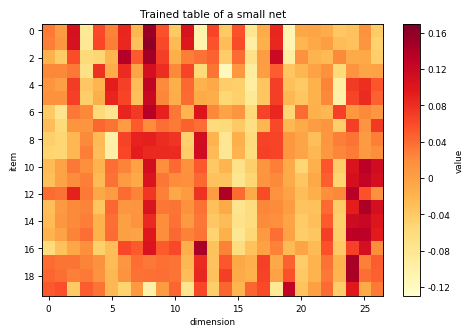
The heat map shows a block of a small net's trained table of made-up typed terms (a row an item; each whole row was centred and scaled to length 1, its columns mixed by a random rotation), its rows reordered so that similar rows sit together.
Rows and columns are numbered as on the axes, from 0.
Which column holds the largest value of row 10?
25
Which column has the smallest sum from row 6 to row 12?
16
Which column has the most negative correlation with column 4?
12
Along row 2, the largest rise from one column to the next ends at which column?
6
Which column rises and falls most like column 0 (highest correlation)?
1
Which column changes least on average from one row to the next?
21
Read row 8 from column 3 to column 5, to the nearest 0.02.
0.02 -0.02 -0.1
